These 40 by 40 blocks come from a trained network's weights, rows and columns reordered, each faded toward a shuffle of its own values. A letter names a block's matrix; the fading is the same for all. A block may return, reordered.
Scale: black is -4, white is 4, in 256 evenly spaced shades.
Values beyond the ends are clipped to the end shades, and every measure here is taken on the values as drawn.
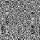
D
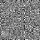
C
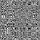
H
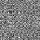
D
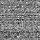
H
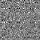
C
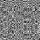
D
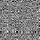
H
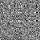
C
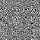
C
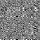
C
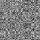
D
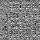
H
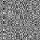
D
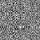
D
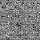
H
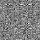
C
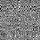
H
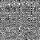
H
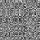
D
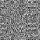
D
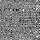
H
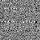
C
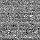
H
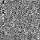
C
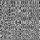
D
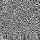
D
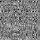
H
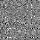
C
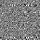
C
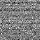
H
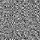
D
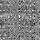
H
